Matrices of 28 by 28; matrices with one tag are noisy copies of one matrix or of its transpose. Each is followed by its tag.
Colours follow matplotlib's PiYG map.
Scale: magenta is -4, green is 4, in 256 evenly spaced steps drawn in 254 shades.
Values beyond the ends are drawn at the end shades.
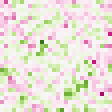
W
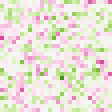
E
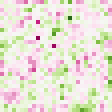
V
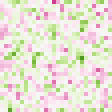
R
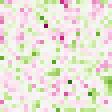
V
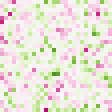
V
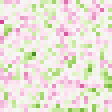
V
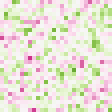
E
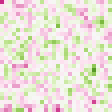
W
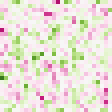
R
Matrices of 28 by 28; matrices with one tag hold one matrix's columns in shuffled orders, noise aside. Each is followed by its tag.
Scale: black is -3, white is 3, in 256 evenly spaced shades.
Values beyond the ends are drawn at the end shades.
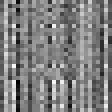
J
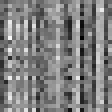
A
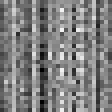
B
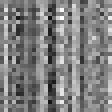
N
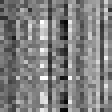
A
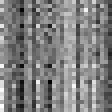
J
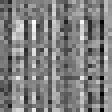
A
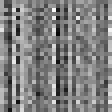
N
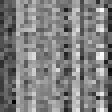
B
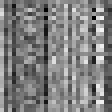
N
